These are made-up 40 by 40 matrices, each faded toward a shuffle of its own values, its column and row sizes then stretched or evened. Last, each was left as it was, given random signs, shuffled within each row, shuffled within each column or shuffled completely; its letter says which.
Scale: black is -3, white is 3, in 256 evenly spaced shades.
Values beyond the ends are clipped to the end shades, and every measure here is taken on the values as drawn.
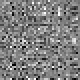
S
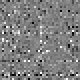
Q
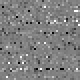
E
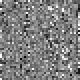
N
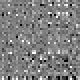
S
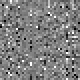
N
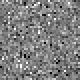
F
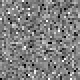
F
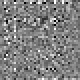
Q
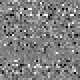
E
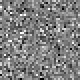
N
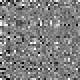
S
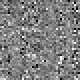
N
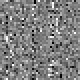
N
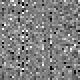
N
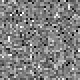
F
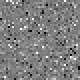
F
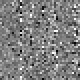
N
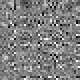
S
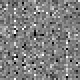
N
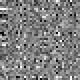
S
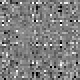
S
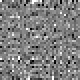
S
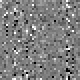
N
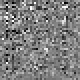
Q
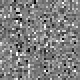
N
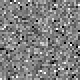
F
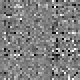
Q
